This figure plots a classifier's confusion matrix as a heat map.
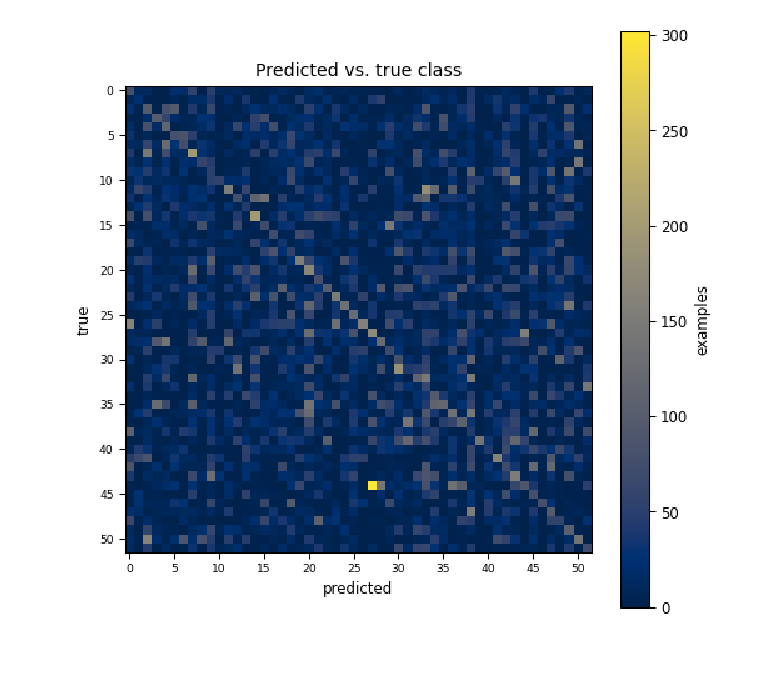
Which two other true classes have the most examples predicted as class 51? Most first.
33, 38
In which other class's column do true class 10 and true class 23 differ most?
43
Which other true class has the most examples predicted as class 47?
42
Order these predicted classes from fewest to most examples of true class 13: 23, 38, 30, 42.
23, 30, 38, 42
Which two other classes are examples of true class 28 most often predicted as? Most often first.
4, 11
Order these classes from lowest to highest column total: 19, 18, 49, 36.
19, 18, 36, 49
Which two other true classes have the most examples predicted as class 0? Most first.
26, 38
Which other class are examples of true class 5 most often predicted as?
6
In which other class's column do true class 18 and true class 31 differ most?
12
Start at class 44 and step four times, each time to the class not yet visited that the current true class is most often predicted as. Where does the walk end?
2
